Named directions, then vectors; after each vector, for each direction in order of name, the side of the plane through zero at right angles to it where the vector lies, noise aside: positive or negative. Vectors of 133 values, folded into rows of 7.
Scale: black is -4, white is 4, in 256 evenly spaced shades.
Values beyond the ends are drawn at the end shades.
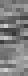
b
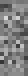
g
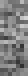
negative, negative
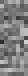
positive, negative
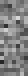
negative, positive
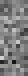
negative, positive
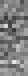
positive, negative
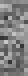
negative, negative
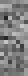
negative, negative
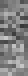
positive, positive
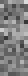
negative, negative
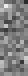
positive, negative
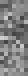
positive, positive
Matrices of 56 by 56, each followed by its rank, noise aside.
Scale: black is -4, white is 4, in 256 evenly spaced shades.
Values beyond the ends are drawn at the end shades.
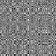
three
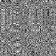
six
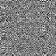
seven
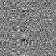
six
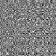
six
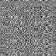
seven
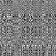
four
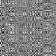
four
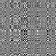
three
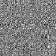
six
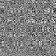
four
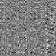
six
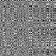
four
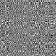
six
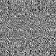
six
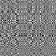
four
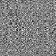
seven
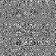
five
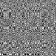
five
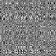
four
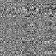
six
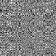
five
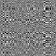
three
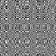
three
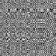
five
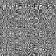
six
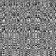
four
